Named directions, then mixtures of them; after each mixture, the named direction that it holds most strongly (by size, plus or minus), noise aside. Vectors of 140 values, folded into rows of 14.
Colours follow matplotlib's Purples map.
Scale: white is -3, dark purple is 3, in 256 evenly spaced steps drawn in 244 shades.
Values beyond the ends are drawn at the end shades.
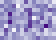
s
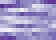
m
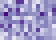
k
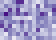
k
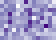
s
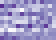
m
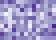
k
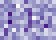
s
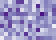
k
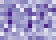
s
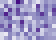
k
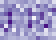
s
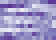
m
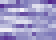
m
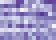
m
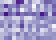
k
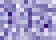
s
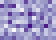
s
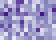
k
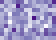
s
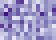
k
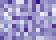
k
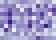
s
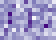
s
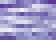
m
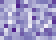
s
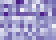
k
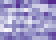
m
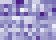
k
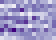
m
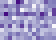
k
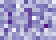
s
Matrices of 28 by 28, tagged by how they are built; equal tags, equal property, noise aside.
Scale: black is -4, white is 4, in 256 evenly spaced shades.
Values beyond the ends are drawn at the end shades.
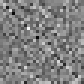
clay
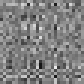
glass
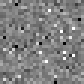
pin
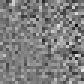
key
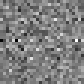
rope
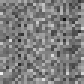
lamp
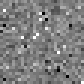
pin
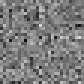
glass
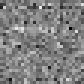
rope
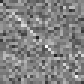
clay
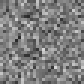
lamp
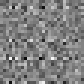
glass
